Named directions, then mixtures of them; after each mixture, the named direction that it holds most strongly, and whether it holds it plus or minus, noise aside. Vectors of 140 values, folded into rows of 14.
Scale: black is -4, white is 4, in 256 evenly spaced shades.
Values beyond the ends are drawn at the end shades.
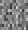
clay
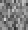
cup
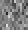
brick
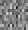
clay, minus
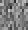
clay, plus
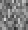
cup, plus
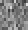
cup, minus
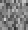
cup, plus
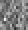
cup, plus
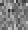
cup, minus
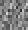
clay, minus
